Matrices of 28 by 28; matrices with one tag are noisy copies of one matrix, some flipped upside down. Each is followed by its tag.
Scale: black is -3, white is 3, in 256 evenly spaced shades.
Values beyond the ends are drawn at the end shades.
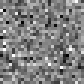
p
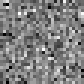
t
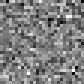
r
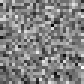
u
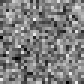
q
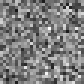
t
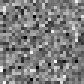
r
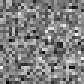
t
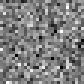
r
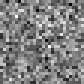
t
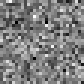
q
